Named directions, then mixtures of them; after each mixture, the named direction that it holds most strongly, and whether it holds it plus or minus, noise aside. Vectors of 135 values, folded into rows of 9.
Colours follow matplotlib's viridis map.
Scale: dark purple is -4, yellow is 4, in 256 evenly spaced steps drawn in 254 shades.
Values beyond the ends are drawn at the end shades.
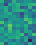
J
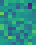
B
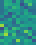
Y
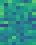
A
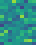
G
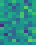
Y, minus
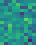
J, plus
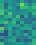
Y, minus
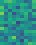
A, plus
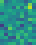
B, minus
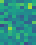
B, minus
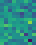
J, plus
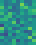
Y, minus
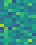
Y, plus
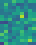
G, plus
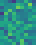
B, minus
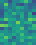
A, minus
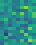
J, minus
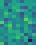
J, plus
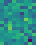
J, plus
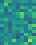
J, minus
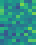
Y, minus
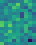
J, plus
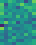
A, plus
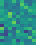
Y, minus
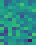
Y, minus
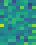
G, minus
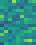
G, plus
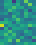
Y, plus
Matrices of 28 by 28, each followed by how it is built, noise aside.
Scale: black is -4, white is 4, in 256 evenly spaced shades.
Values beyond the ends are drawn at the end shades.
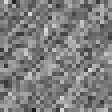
Hankel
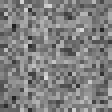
repeating rows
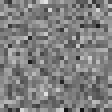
low rank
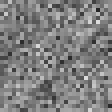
Hankel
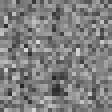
blocks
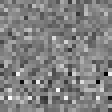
uneven rows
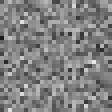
repeating rows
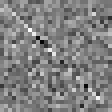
diagonal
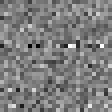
uneven rows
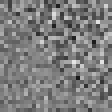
upper triangular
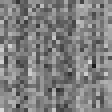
blocks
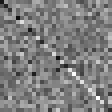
diagonal
